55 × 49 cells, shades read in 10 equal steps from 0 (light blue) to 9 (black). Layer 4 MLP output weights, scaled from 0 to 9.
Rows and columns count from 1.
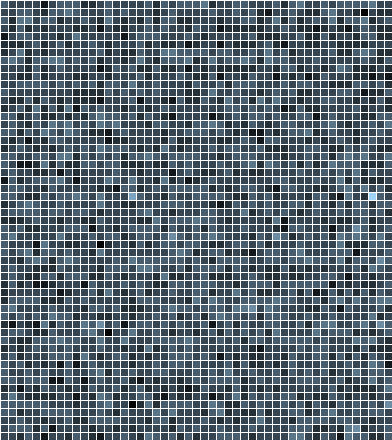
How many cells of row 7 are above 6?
11
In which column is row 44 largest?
33
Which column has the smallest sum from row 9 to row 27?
17
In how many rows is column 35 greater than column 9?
21
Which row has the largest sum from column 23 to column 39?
6
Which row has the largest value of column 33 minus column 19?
44
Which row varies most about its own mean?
25
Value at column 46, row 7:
4
